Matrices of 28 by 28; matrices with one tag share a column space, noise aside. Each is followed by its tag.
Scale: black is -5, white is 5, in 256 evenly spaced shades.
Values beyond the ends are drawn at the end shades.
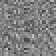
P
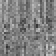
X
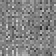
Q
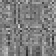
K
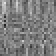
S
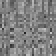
S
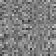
P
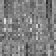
X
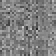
Q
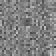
Q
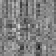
X
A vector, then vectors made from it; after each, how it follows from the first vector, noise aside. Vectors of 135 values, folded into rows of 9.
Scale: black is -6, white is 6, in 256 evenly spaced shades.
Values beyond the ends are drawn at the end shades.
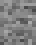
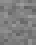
shrunk.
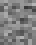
copied.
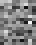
scaled up.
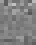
reversed, negated, partly zeroed.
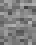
copied.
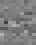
reversed, negated, partly zeroed.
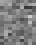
copied.
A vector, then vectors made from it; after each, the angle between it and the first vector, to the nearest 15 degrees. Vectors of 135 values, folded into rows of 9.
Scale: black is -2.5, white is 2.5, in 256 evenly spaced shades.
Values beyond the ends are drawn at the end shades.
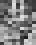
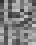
75 degrees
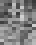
30 degrees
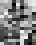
165 degrees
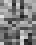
150 degrees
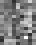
120 degrees
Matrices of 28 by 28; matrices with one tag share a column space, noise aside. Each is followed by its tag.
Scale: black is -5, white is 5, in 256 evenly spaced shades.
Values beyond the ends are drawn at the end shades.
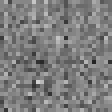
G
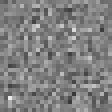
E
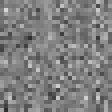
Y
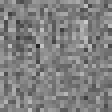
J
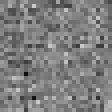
Y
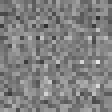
G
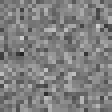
E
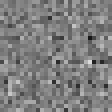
G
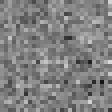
G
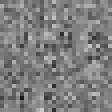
Y
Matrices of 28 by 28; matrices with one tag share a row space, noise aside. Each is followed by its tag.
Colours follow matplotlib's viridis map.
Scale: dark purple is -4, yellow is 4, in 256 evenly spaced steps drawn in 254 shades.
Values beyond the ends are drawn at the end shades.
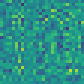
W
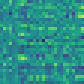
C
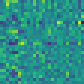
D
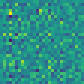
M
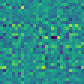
W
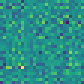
W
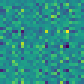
W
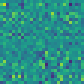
W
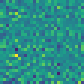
D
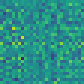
W
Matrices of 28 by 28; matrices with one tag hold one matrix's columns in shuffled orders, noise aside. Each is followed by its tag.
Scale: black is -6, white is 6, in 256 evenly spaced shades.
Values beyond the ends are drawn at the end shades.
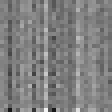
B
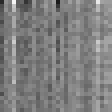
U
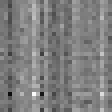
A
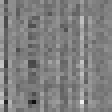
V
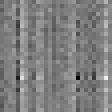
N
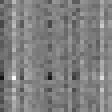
N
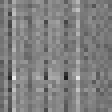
N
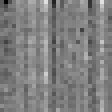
U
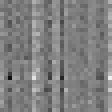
N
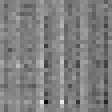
V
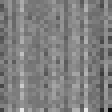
B
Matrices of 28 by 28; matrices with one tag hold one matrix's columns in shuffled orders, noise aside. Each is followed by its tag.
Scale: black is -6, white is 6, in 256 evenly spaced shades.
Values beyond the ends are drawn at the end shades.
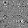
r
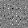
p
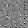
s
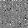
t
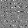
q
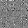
t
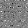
q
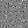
q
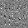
p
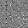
s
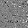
r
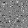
r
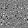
p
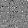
q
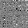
t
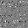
r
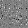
p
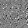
p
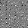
s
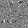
r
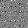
q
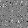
r
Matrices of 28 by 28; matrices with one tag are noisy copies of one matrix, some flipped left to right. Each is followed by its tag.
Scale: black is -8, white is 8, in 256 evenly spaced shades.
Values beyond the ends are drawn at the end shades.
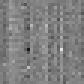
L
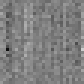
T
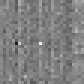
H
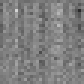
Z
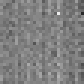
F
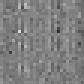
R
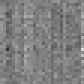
T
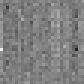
T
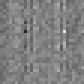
R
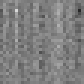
Z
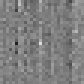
H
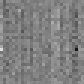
T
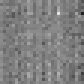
F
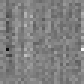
T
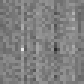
L
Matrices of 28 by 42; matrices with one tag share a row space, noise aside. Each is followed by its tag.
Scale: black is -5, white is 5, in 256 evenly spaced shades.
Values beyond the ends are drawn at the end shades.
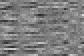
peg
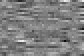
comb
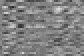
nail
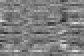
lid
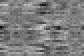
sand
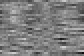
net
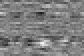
sand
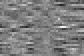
net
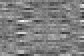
comb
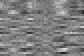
net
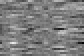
net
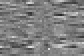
net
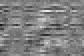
sand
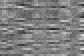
comb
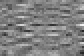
comb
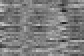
lid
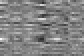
sand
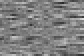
net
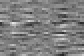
net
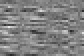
peg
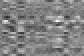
nail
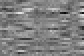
comb
